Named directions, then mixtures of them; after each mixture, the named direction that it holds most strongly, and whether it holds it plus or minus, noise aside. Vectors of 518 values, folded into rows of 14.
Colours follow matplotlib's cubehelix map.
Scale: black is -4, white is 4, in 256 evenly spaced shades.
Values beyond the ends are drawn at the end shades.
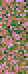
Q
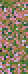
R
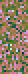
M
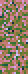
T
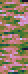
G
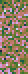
R, plus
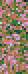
Q, plus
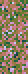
R, minus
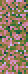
Q, plus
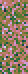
R, minus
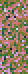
R, plus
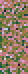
R, minus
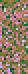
R, plus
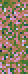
R, plus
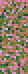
T, plus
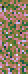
R, plus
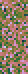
R, minus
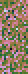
R, plus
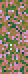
M, plus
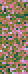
R, minus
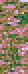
G, minus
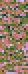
Q, plus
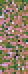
T, minus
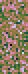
M, minus
